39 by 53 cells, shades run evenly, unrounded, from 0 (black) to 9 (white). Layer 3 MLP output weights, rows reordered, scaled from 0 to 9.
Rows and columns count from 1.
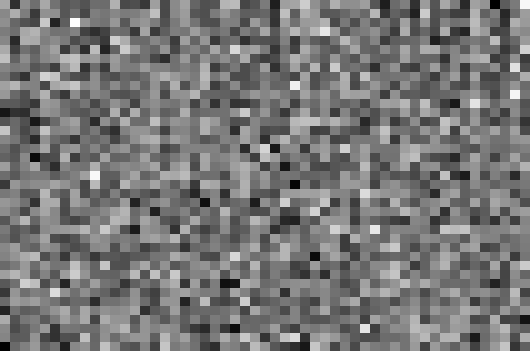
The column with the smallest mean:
28
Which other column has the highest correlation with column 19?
23
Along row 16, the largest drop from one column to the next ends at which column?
40
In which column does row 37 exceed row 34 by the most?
37
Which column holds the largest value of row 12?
48
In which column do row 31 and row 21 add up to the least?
30
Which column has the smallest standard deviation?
49
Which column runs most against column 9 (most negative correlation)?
31
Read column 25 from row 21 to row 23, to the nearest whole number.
6 6 4
